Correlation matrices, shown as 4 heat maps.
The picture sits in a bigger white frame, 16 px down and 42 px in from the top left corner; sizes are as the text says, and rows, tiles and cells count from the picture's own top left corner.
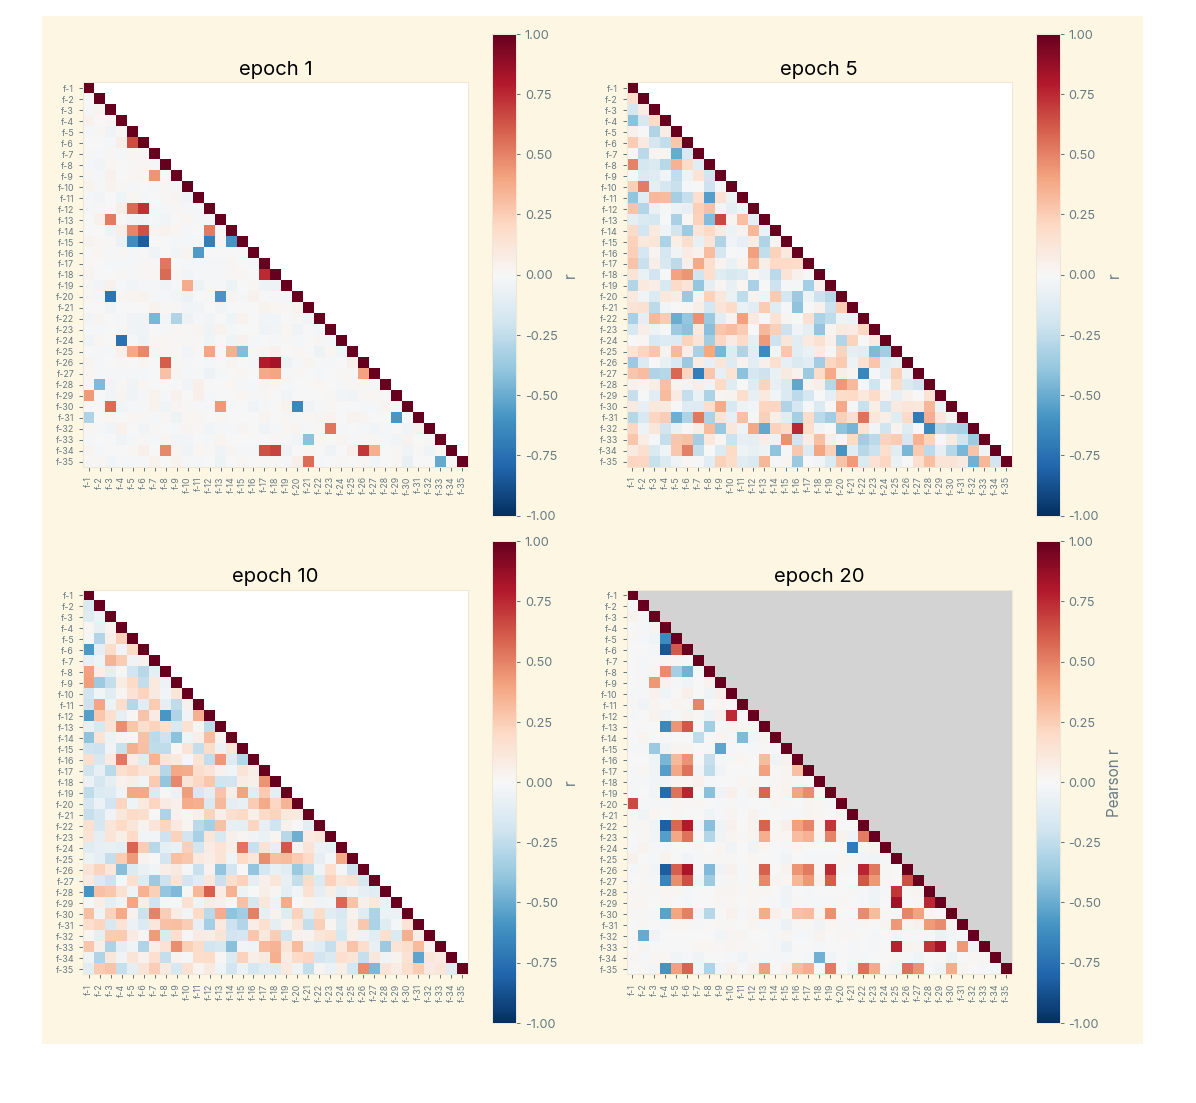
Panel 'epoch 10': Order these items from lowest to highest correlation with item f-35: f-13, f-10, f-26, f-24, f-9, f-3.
f-9, f-13, f-24, f-10, f-3, f-26
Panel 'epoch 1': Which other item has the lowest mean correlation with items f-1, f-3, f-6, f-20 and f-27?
f-15
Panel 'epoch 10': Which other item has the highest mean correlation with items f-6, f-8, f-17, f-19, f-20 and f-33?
f-10
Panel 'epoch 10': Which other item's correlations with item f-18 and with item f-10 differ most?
f-19
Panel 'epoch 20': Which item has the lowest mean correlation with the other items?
f-4
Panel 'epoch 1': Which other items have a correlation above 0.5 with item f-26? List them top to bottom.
f-8, f-17, f-18, f-34
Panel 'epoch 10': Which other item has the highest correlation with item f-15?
f-24
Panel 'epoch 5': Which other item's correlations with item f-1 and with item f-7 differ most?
f-27
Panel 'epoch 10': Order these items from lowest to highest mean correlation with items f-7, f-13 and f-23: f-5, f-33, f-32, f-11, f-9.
f-33, f-11, f-9, f-5, f-32
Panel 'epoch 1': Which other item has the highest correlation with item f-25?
f-6
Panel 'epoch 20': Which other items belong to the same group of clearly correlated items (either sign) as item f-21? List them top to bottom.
f-24
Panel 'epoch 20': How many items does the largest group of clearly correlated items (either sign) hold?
14
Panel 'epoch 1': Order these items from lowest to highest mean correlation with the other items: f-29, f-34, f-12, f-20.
f-20, f-29, f-12, f-34
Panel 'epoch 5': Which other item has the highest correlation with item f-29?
f-4
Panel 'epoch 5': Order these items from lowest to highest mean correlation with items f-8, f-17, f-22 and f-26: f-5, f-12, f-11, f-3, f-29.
f-5, f-29, f-11, f-3, f-12
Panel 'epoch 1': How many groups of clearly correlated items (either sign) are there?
11
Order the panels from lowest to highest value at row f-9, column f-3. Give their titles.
epoch 10, epoch 5, epoch 1, epoch 20
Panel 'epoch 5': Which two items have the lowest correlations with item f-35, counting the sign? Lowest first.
f-32, f-16
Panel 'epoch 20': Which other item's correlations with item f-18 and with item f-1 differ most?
f-20
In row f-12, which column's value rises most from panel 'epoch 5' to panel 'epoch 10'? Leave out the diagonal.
f-28
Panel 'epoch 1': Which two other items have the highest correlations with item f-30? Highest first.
f-3, f-13
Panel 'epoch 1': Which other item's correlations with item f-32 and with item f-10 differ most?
f-23
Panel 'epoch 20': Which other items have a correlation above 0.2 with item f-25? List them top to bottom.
f-28, f-29, f-31, f-33
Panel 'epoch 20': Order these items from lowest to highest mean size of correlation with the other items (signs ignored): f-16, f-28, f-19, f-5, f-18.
f-18, f-28, f-16, f-5, f-19
